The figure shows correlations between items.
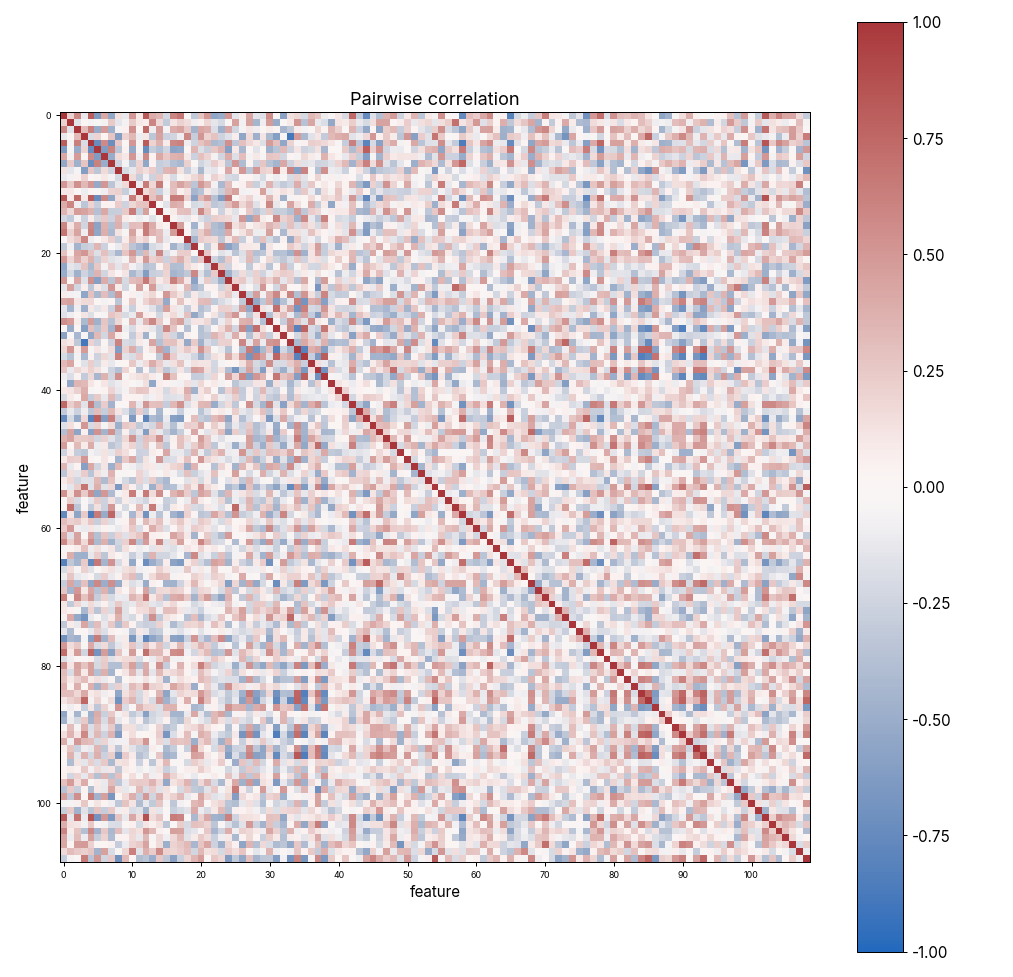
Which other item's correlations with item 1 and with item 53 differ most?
107
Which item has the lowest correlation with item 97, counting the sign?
31
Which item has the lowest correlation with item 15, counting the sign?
90
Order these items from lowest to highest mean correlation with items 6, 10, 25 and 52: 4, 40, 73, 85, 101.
101, 73, 85, 4, 40
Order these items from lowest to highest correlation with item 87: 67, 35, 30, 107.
30, 107, 35, 67
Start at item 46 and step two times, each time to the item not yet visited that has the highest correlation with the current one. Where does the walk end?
93
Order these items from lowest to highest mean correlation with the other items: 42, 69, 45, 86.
86, 69, 45, 42
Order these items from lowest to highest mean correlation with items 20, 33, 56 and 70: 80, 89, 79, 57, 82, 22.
22, 79, 57, 89, 82, 80
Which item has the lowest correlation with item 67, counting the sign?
106
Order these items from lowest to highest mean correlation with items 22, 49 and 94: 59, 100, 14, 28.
59, 14, 100, 28
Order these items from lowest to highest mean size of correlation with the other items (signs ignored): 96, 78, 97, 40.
40, 96, 97, 78
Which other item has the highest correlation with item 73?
33
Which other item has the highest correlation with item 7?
58
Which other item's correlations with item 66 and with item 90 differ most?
38
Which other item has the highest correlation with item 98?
25
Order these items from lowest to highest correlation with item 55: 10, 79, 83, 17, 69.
79, 69, 83, 17, 10
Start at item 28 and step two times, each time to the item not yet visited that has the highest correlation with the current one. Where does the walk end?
35
